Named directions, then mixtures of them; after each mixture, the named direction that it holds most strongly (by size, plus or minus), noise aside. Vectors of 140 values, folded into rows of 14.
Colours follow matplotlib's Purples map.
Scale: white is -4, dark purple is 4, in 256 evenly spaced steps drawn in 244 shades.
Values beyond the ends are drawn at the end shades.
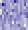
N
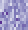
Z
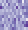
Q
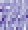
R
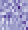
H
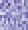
H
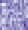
N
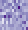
H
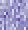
Z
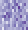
H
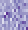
H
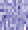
R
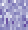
N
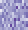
Q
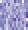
Q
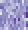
Q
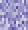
Q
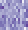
Q
